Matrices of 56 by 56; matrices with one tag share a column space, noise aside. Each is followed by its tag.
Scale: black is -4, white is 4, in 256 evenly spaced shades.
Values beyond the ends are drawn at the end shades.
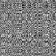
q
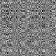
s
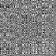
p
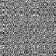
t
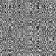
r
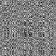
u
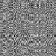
q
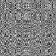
q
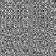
s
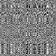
p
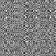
s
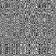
p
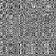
p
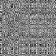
p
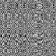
q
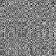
u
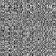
r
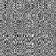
q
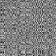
t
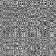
u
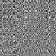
s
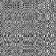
q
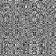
p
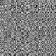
r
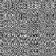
q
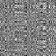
r
